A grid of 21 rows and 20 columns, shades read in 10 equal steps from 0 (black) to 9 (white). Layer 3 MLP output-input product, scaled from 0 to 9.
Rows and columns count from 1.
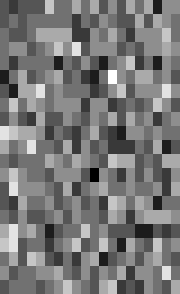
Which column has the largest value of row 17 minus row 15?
2
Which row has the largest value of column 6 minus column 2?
1
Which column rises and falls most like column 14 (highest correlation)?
19
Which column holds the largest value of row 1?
6
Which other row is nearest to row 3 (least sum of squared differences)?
20
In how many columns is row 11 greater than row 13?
8
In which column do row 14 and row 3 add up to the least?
9
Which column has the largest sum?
13
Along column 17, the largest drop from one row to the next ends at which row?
17
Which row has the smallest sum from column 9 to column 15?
11
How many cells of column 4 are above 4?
7
